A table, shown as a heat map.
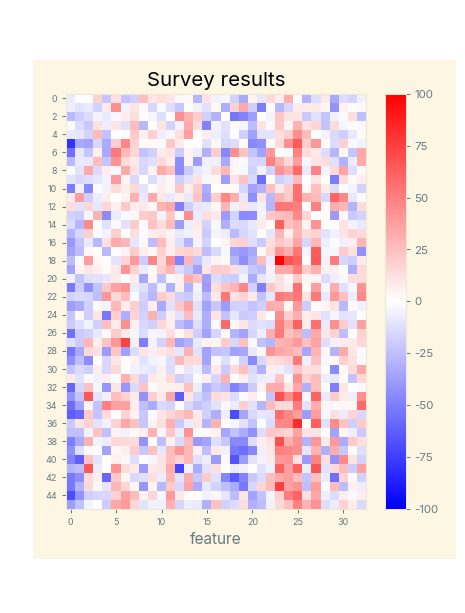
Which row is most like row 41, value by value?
33
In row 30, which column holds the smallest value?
29
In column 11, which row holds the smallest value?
21
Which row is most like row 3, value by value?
20
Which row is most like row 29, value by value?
10
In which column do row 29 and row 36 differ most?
2
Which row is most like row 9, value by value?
1
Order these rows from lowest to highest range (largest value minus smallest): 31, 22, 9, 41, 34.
31, 22, 9, 34, 41
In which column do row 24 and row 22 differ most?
4
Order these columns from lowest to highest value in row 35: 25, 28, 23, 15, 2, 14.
15, 28, 14, 2, 25, 23
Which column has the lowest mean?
0
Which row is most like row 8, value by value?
12
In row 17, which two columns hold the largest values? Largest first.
27, 25
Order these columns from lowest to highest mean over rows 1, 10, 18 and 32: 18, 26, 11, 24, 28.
18, 26, 28, 11, 24
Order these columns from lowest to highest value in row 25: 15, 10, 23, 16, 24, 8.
15, 8, 16, 10, 24, 23
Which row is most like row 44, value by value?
5
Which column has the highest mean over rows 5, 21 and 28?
25
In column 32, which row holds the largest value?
34
